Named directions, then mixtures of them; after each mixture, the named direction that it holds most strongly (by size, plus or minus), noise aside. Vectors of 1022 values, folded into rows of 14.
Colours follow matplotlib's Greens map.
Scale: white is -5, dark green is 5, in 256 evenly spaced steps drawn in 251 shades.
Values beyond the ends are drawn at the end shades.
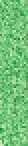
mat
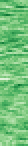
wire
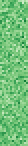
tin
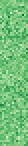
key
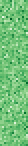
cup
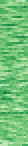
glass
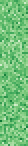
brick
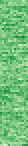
glass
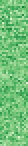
key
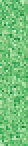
mat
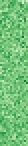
tin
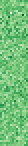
key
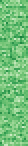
mat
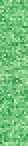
cup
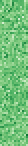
cup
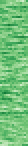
glass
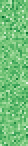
cup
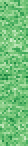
mat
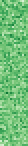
mat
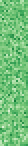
mat
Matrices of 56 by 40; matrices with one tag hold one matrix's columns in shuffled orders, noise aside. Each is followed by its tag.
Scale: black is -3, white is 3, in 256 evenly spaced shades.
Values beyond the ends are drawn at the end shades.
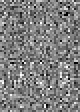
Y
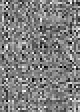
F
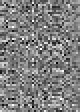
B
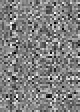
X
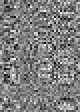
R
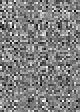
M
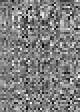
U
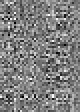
X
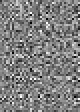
X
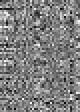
U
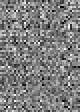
M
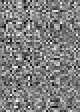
M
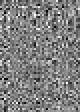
U
